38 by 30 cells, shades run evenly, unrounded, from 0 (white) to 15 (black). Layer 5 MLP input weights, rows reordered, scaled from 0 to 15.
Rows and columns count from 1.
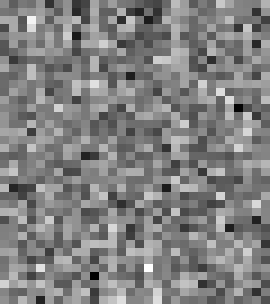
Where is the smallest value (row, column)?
34, 17
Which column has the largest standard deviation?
11
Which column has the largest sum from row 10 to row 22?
22
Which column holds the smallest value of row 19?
27
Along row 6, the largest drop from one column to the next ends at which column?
30
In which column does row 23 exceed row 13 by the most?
26
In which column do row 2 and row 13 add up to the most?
9
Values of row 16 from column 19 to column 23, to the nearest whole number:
10 6 3 10 8
